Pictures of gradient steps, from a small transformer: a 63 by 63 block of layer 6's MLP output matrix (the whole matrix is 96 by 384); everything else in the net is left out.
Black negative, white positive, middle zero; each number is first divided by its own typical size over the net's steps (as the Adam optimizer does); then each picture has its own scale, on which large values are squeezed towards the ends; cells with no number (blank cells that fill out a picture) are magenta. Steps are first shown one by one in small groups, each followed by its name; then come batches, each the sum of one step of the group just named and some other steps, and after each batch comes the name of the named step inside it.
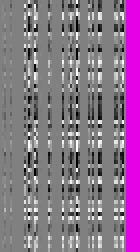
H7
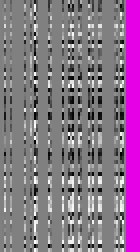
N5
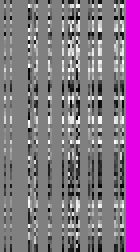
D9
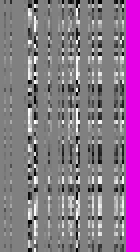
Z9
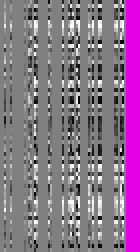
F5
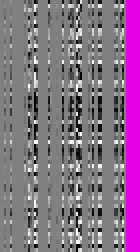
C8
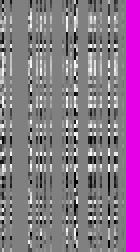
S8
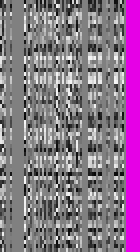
H7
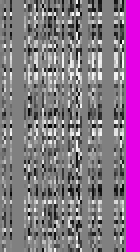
H7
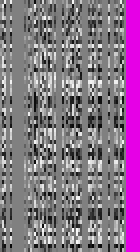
C8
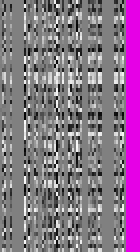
H7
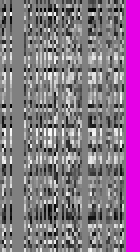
D9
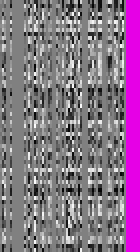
N5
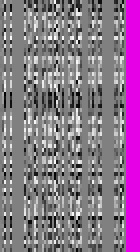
Z9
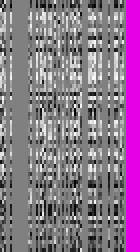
S8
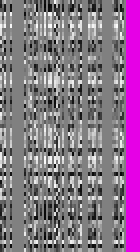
N5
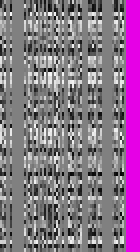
N5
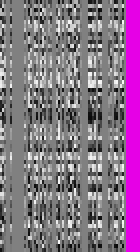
F5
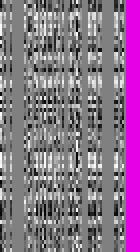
H7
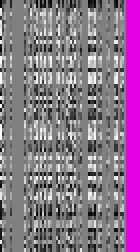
N5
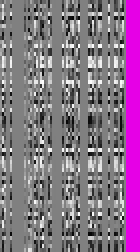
F5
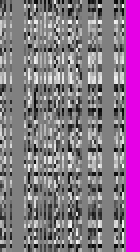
C8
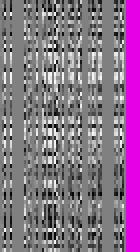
D9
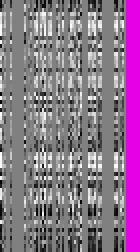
F5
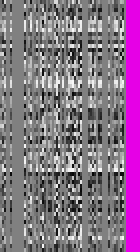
S8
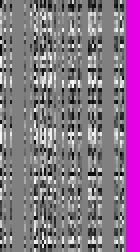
N5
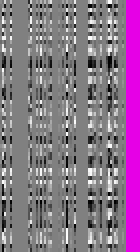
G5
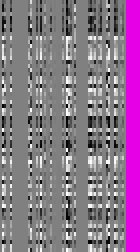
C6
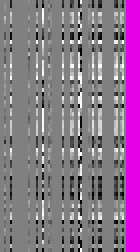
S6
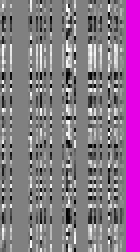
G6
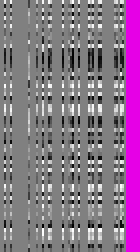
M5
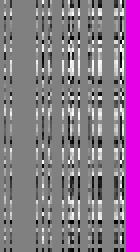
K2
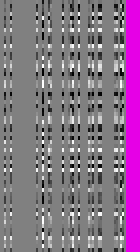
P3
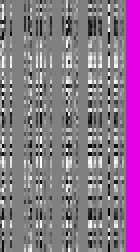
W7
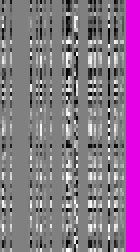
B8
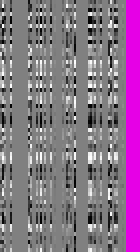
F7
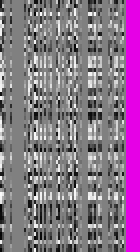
F7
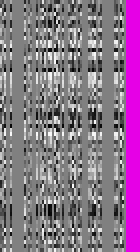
M5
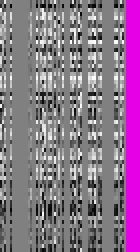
S6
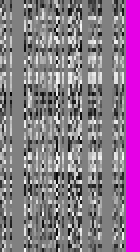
S6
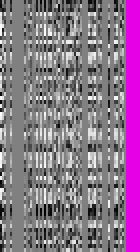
B8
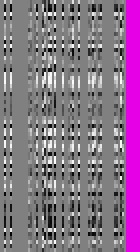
P3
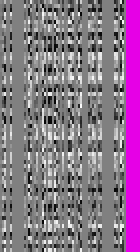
S6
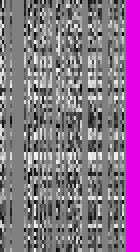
F7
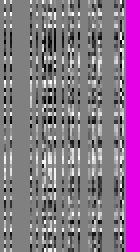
K2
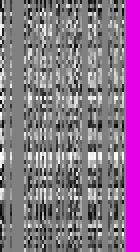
F7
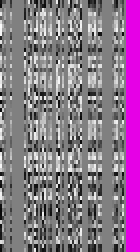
S6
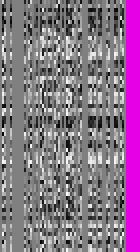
C6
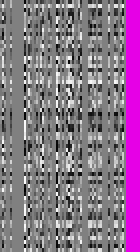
W7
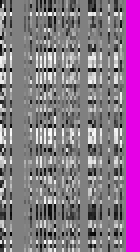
W7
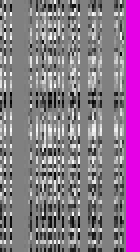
K2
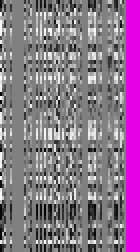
G5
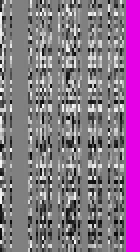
G6
